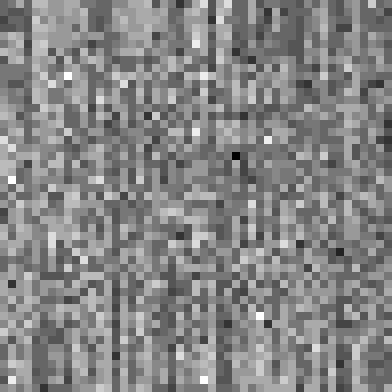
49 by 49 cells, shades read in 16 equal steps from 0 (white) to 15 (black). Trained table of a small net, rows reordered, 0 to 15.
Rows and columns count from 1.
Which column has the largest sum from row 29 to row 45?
15
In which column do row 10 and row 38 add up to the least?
41
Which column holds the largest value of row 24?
37
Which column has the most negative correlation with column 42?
5
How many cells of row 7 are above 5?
37
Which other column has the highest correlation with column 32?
10
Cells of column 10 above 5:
28
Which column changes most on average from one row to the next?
2
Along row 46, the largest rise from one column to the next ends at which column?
43
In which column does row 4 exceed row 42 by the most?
1
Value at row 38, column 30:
10
